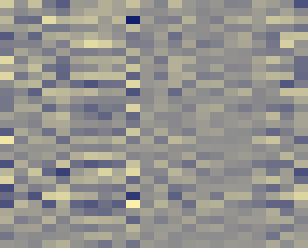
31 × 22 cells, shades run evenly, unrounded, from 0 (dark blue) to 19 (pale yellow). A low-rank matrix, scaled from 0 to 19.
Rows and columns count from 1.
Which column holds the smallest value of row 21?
1
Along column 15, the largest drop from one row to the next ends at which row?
22
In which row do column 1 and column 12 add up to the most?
18
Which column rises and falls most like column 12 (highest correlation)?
2
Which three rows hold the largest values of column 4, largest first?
3, 25, 12
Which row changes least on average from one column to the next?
19
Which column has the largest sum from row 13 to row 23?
10
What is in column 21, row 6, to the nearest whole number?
16
